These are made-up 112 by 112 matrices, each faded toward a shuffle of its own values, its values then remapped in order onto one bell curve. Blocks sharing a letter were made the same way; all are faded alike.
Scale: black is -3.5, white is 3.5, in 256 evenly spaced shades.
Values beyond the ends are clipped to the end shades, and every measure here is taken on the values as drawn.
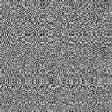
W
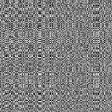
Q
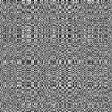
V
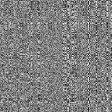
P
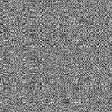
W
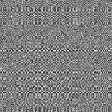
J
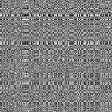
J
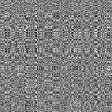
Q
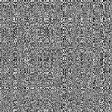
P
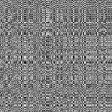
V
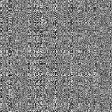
P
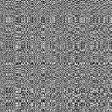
Q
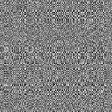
Q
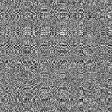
W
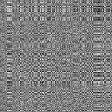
J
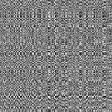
Q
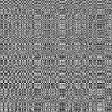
J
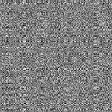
W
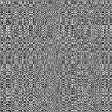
V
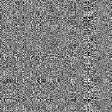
P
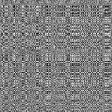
V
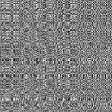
Q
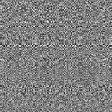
W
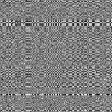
J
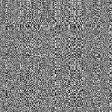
P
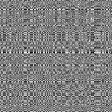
J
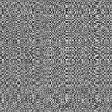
Q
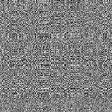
W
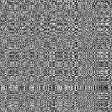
Q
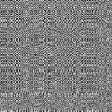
V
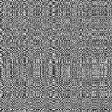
Q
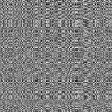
V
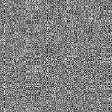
P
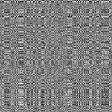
J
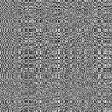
V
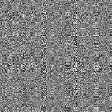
P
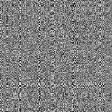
P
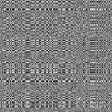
J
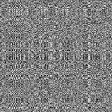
W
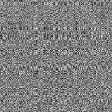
W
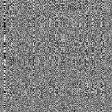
P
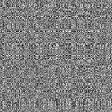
W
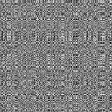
Q
